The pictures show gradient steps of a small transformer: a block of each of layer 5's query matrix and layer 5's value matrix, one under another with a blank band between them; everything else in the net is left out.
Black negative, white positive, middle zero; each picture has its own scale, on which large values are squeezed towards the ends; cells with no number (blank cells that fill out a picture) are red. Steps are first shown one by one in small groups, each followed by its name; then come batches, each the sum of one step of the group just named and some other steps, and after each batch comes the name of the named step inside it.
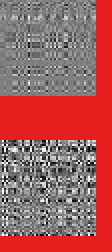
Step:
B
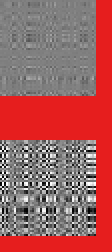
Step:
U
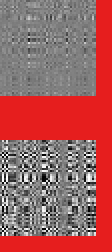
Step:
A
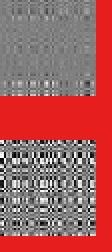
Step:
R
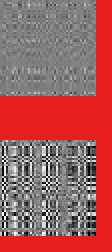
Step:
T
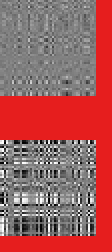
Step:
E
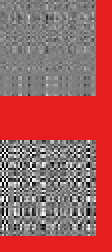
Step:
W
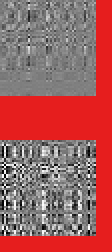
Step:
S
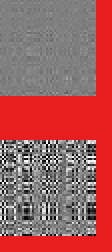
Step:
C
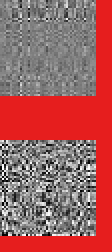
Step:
W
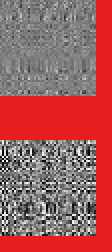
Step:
C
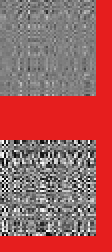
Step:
R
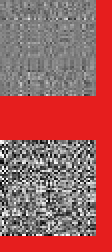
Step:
R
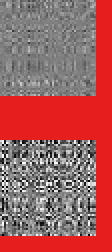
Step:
R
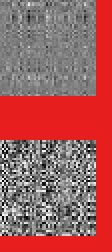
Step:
C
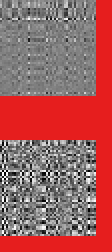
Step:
A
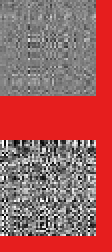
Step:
B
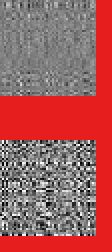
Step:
W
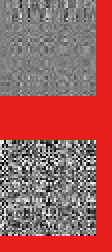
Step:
C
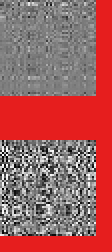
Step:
A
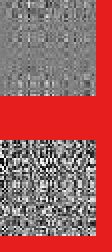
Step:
R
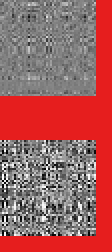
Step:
S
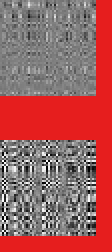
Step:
T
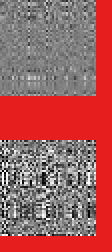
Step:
S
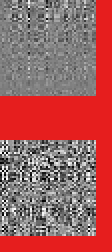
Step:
A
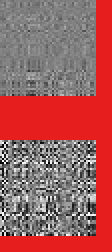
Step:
T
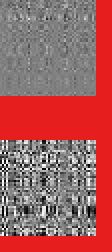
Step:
A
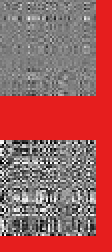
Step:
E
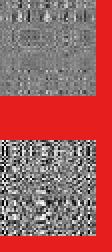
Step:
S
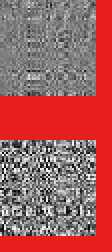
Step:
B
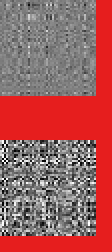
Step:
C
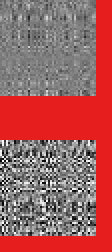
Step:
R
